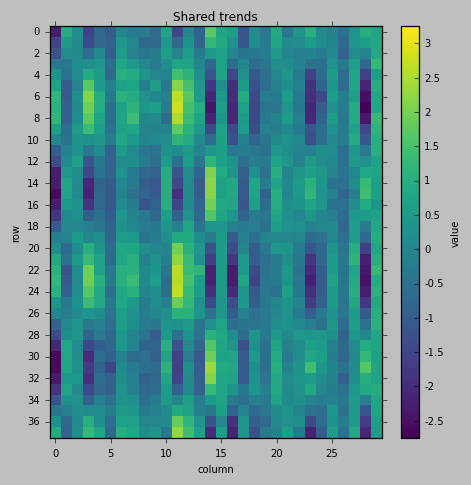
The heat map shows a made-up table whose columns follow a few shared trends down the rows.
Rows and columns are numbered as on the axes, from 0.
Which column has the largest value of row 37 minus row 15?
11
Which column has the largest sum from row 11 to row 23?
29
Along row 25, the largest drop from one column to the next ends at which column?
28
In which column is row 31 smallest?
0
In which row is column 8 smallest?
16
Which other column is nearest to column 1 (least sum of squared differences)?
24
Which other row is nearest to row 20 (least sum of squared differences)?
4
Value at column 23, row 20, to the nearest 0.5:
-1
